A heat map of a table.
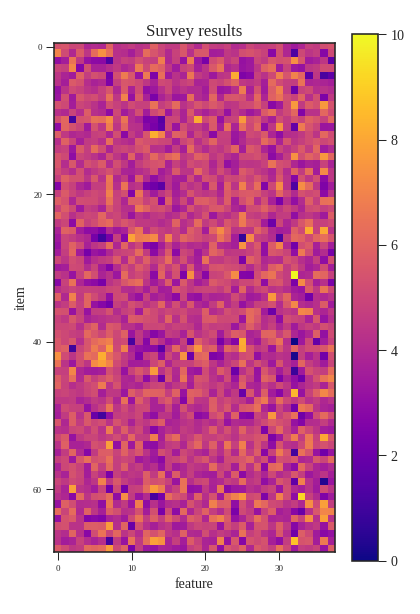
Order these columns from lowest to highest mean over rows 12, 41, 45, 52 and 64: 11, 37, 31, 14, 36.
14, 31, 11, 37, 36
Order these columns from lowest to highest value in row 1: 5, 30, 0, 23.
23, 30, 5, 0
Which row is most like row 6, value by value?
27
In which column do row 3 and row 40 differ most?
25
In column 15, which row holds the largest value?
26
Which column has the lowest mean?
32
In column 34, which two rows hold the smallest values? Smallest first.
4, 34
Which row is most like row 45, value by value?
63
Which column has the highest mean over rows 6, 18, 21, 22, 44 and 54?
7
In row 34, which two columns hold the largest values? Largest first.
29, 2
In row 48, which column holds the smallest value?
17
